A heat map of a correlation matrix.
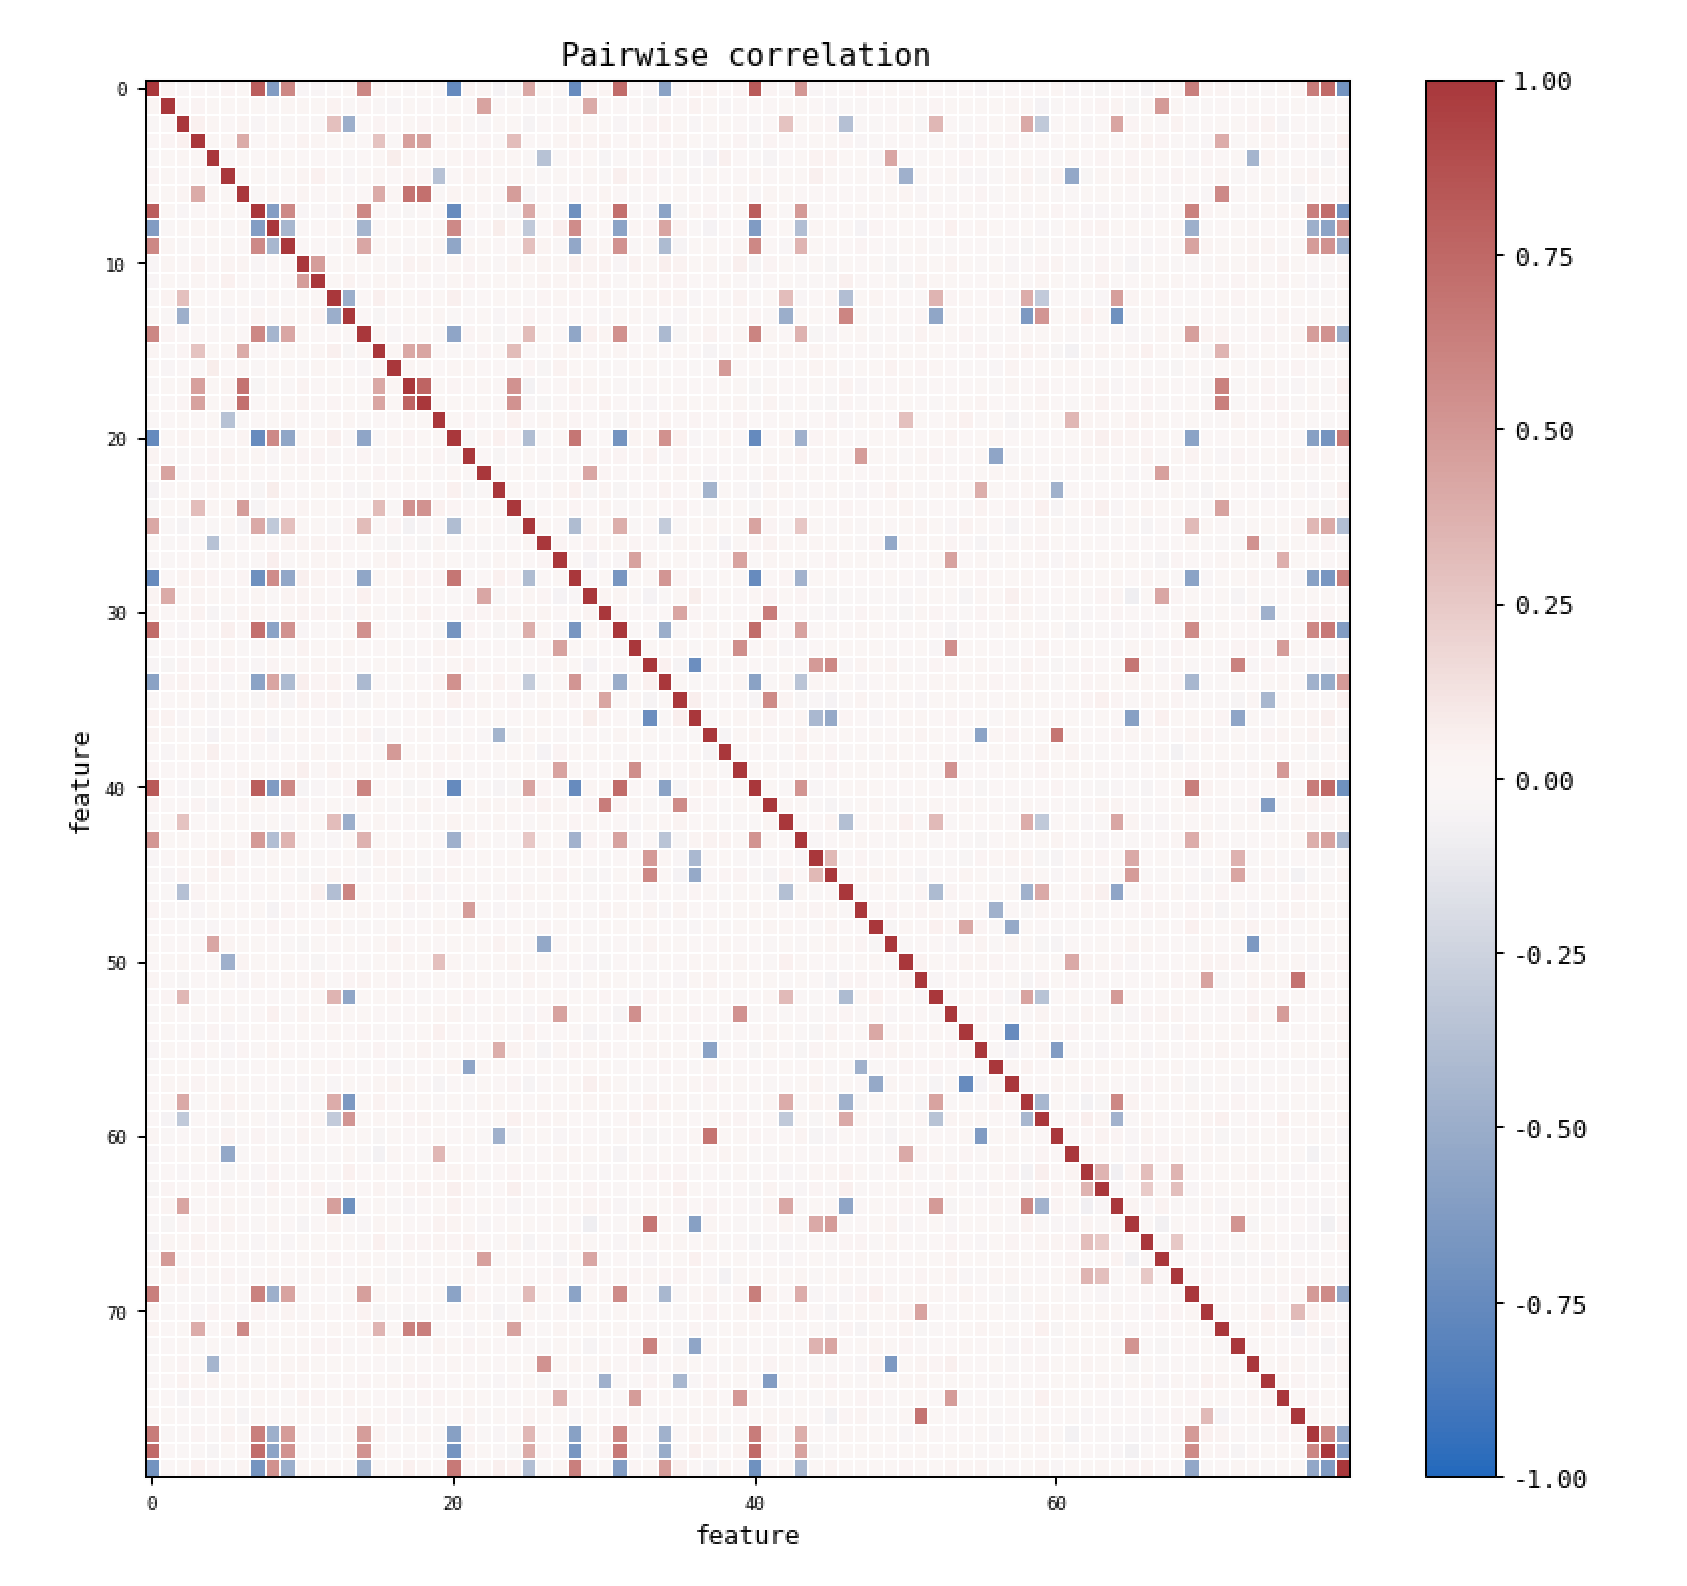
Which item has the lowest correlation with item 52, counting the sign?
13
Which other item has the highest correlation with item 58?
64
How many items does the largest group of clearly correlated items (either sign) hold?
16
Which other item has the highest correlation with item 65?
33
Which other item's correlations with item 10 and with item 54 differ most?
57
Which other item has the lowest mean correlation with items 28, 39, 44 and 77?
36
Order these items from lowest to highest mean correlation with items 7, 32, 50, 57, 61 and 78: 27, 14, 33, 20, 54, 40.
20, 54, 33, 27, 14, 40
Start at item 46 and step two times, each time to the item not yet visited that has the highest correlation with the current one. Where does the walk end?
59
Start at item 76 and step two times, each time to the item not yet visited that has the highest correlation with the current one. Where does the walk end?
70
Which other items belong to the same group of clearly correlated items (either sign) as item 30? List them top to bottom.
35, 41, 74
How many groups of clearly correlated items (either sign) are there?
16
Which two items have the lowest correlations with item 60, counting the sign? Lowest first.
55, 23
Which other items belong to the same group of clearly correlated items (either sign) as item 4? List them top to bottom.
26, 49, 73
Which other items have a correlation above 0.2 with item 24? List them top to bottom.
3, 6, 15, 17, 18, 71
